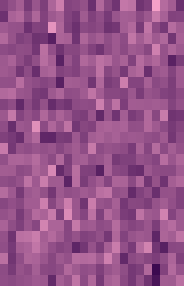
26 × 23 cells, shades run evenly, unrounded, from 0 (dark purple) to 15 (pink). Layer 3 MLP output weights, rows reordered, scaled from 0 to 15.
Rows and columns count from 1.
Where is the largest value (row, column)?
1, 20
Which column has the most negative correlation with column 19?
10
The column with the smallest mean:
17
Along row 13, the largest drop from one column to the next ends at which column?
6
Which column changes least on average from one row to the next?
4
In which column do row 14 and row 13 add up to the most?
12
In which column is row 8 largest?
16
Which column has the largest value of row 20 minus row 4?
7
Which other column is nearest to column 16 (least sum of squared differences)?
3
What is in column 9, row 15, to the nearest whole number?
5
